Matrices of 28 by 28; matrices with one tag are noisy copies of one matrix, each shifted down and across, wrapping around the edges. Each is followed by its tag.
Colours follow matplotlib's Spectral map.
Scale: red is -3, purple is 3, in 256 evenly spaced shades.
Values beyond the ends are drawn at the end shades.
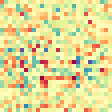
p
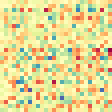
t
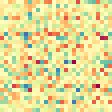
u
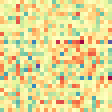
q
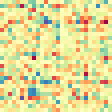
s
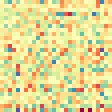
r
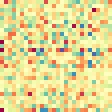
u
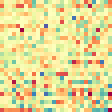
p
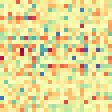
p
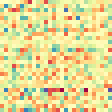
t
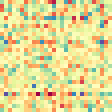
q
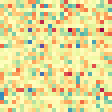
u
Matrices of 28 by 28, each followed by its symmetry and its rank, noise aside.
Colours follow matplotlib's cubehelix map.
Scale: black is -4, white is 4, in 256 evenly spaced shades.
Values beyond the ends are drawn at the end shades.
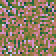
antisymmetric, rank six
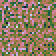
no symmetry, rank six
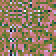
no symmetry, rank four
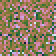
no symmetry, rank eight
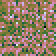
no symmetry, rank six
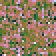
antisymmetric, rank eight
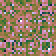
symmetric, rank four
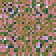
symmetric, rank four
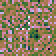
symmetric, rank six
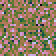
no symmetry, rank six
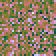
no symmetry, rank eight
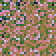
symmetric, rank four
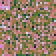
no symmetry, rank eight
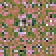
antisymmetric, rank four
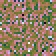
no symmetry, rank eight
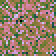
symmetric, rank eight
